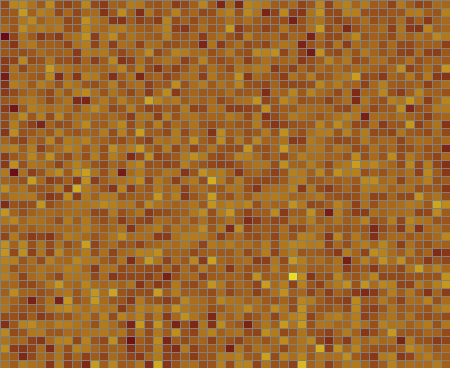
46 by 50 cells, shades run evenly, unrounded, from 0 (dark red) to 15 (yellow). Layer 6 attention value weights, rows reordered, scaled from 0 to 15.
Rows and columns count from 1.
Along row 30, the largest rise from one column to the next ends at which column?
38
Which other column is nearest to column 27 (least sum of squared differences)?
44
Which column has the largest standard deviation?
1
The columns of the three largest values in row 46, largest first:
34, 18, 11
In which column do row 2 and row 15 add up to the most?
3
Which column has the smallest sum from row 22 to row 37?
37
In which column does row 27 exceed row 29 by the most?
26
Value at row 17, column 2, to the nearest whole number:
9
